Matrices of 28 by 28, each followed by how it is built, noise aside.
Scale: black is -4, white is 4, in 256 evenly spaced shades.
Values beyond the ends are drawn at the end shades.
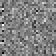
uneven columns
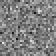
noise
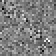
banded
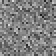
Toeplitz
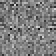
low rank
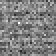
blocks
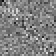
banded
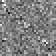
banded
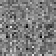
low rank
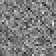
Toeplitz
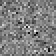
banded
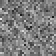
Toeplitz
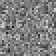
low rank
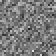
Hankel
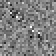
banded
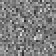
noise
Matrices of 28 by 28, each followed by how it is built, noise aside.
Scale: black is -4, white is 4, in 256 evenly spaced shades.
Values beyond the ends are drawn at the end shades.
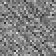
Toeplitz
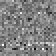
uneven rows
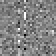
uneven columns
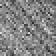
Toeplitz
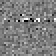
uneven rows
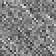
Toeplitz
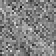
Toeplitz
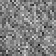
Toeplitz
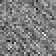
Toeplitz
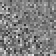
lower triangular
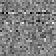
uneven rows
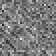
Toeplitz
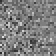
lower triangular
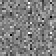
uneven columns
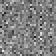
uneven columns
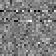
uneven rows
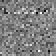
uneven rows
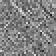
Toeplitz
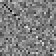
diagonal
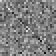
diagonal
